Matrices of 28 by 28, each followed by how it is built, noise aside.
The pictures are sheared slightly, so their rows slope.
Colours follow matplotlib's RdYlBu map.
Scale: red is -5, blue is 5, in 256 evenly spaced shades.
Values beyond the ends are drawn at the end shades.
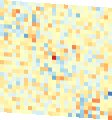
block diagonal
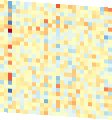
low rank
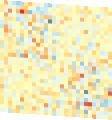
block diagonal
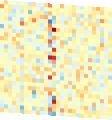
uneven columns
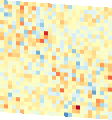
block diagonal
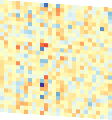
uneven columns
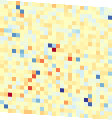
sparse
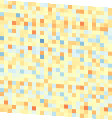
repeating columns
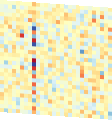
uneven columns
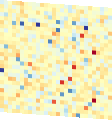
sparse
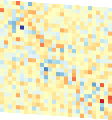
block diagonal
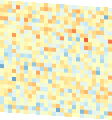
repeating columns
